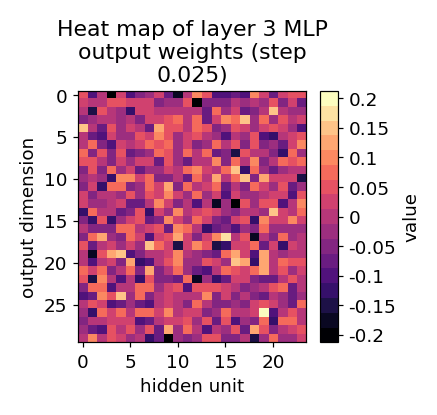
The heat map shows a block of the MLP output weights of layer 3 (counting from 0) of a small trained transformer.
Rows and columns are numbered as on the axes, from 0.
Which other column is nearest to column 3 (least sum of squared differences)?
11
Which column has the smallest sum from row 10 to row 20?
18
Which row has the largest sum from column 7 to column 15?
17
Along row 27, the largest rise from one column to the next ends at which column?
21
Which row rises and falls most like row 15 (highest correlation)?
20
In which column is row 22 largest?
2
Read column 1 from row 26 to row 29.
-0.125 0 -0.075 0.1
